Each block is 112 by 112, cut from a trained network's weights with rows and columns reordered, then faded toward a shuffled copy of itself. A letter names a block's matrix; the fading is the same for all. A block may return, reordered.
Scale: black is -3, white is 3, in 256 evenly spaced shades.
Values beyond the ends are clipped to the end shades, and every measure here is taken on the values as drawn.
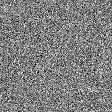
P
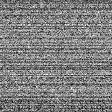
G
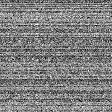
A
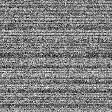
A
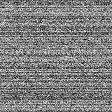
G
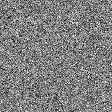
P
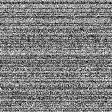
G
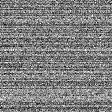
G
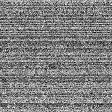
G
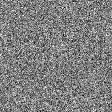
P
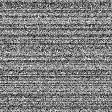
G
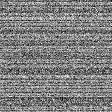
A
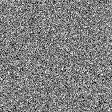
P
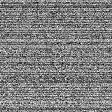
G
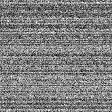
G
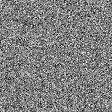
P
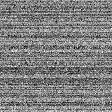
A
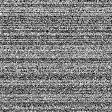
A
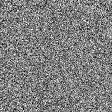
P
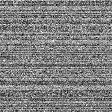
A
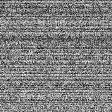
G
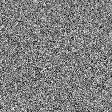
P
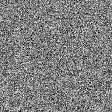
P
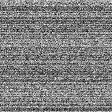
G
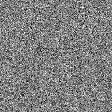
P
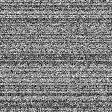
G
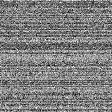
G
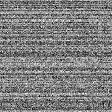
A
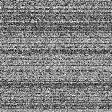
G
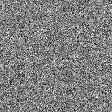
P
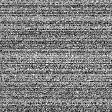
A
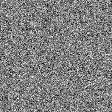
P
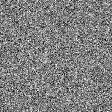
P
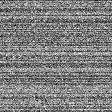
G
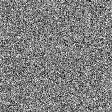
P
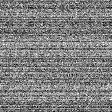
G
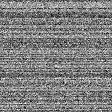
A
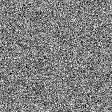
P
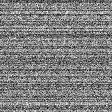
G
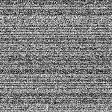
A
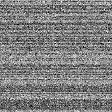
A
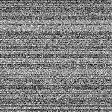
A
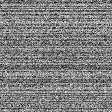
A
